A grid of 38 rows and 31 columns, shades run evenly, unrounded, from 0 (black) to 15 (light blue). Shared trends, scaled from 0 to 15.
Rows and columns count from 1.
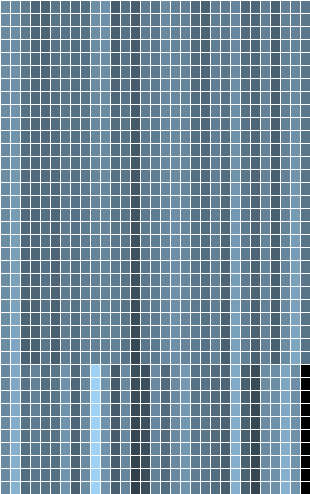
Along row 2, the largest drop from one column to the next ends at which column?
12
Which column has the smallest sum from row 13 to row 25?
14
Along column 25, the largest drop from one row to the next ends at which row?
29
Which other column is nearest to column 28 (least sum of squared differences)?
4
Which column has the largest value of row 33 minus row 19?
10
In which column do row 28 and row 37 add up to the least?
31
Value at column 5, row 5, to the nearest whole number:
7
